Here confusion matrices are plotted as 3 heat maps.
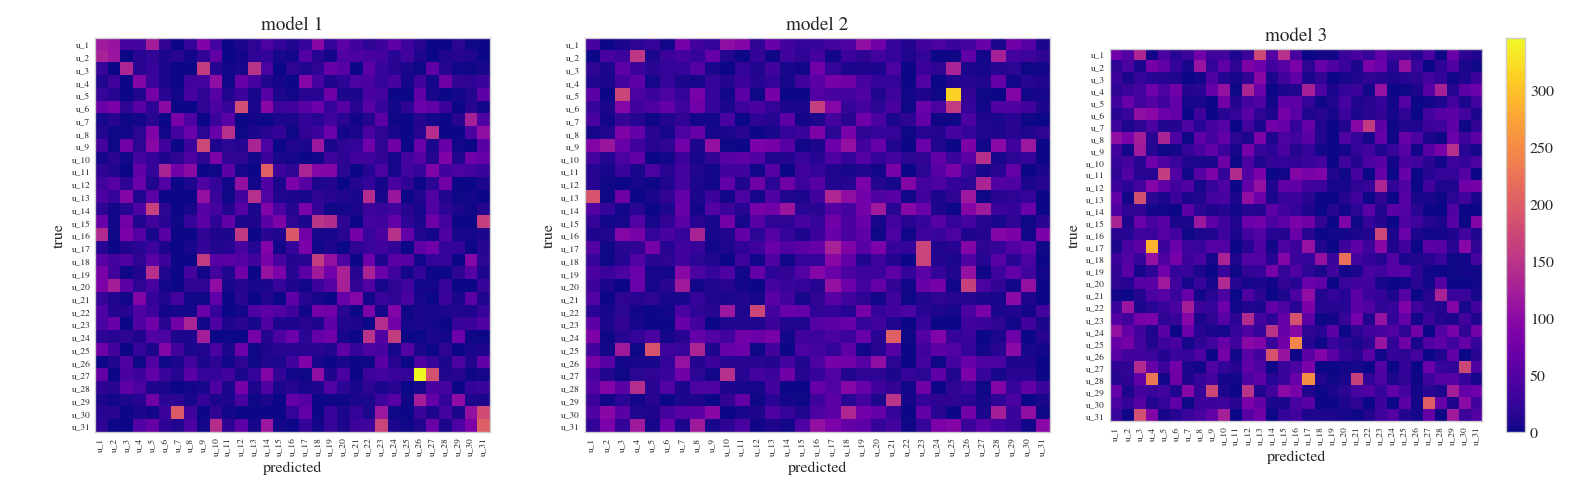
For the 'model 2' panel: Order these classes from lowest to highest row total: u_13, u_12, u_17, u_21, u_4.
u_21, u_4, u_12, u_13, u_17
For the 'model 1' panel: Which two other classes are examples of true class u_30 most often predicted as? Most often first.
u_7, u_31
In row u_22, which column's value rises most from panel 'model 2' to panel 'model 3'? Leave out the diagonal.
u_2
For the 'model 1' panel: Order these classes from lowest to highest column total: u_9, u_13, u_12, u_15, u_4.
u_15, u_13, u_4, u_12, u_9
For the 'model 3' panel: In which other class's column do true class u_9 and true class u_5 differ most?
u_29
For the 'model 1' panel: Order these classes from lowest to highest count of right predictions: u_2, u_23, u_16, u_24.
u_2, u_23, u_24, u_16
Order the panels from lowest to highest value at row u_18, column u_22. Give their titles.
model 2, model 3, model 1
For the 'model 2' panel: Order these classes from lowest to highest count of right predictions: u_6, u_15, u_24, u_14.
u_15, u_6, u_24, u_14
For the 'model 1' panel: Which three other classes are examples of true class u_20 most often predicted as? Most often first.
u_2, u_10, u_1
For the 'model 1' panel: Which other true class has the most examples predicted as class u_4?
u_21
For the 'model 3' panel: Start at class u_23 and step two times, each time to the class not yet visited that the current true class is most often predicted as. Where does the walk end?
u_25
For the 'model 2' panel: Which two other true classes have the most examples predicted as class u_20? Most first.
u_14, u_26
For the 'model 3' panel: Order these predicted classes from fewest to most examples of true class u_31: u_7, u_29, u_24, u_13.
u_7, u_24, u_13, u_29
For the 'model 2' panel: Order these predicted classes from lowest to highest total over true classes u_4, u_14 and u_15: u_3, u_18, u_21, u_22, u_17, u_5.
u_5, u_3, u_21, u_22, u_18, u_17
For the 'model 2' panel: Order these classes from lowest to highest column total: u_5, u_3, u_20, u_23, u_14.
u_5, u_14, u_20, u_3, u_23
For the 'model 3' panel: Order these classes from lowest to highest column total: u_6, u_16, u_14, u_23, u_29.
u_14, u_6, u_29, u_23, u_16
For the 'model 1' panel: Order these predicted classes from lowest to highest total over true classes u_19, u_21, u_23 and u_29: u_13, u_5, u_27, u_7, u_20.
u_13, u_27, u_7, u_20, u_5
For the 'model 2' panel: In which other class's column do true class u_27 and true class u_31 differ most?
u_10
